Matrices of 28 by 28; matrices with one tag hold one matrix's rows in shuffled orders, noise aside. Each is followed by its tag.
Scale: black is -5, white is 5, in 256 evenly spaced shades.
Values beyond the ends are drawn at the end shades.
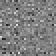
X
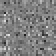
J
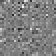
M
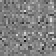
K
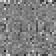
J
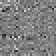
X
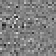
X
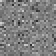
M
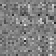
K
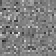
X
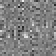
M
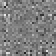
J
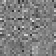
M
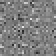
M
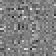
M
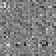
J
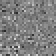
X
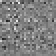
X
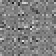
M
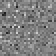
X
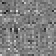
X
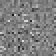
M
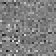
X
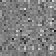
K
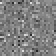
M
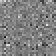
J
